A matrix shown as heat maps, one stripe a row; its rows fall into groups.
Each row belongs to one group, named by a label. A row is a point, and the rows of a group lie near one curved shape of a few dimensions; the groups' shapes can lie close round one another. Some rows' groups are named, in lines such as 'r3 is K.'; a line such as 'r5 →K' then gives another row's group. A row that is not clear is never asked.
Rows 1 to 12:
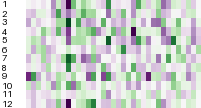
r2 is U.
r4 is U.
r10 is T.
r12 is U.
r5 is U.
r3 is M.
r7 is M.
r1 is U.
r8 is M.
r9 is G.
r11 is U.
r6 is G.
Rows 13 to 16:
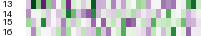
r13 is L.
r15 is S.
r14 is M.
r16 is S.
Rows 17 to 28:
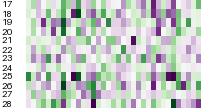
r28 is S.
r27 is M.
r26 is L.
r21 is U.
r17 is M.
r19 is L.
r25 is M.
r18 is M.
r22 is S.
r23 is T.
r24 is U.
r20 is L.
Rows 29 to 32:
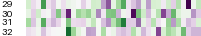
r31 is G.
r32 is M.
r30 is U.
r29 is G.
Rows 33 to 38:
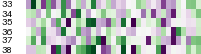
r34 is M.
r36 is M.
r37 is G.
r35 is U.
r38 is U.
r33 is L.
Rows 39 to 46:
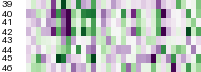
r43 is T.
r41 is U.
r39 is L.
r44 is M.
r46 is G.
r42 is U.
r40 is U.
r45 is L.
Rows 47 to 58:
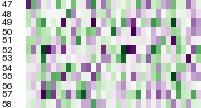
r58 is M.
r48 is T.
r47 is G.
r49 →S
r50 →U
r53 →G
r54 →M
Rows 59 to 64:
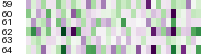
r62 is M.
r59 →G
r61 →S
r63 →G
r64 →L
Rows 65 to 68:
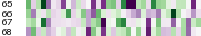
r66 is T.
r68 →G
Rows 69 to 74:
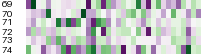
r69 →G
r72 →G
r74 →L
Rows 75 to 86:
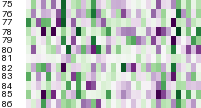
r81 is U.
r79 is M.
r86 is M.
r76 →L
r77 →M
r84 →M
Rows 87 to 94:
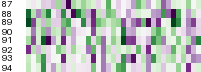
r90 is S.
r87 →U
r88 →M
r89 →T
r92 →G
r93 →S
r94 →G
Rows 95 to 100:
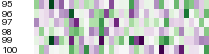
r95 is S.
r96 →L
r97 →U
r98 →M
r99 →S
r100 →M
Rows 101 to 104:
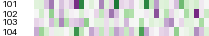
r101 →U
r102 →G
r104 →M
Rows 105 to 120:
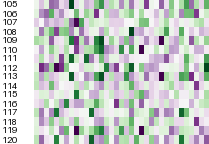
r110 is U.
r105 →L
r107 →U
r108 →S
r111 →L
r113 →L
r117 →T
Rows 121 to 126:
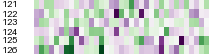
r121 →G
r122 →U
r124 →U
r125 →M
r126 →L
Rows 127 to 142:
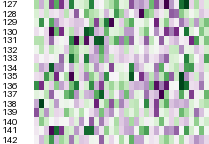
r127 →T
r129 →G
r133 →L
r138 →G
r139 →G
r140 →G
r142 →S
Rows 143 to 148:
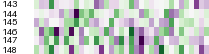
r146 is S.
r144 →U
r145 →M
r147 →U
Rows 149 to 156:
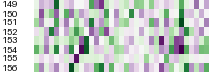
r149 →T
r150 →S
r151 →T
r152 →M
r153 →M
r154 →M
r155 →U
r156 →L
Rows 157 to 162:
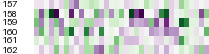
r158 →S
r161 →U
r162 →T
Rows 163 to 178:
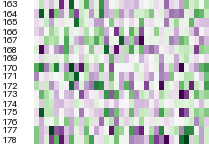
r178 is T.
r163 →L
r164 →L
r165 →M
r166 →U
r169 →U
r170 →M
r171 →M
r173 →G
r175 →G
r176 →T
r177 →S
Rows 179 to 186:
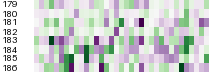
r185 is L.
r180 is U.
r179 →G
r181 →U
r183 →S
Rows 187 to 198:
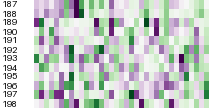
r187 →U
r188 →U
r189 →G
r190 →G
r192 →L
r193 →M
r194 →G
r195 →L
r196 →L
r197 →S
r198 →U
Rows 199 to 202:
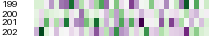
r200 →U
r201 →U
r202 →G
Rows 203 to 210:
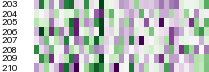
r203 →L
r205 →L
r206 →L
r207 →U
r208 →M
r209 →L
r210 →U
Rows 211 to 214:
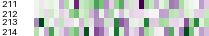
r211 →U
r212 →M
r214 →M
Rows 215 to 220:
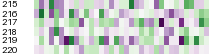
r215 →S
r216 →L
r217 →M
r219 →L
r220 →U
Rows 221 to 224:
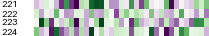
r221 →U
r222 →T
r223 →L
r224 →T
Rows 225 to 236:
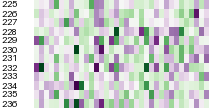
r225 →T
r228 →U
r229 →G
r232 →G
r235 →T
